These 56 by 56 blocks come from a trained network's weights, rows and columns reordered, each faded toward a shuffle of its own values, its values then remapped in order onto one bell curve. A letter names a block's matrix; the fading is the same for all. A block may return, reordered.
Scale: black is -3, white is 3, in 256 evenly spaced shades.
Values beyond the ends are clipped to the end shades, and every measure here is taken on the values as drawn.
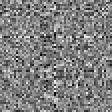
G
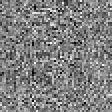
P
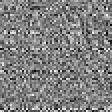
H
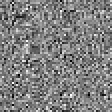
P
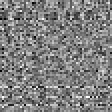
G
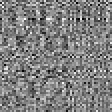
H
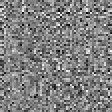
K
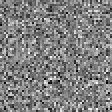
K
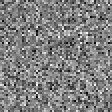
P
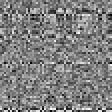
H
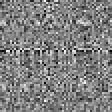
H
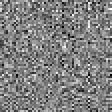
K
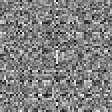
G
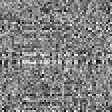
G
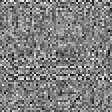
H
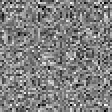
K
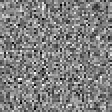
P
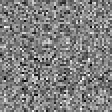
K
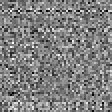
G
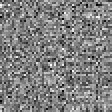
P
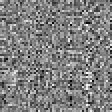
K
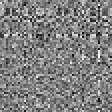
G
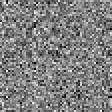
P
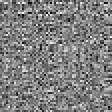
K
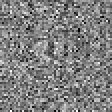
P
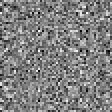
K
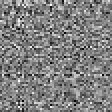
G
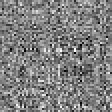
K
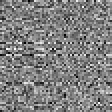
H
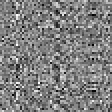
K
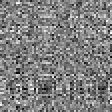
G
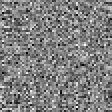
P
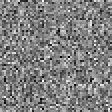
P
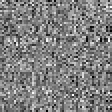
K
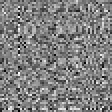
G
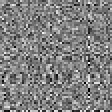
G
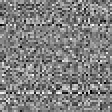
H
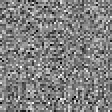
P
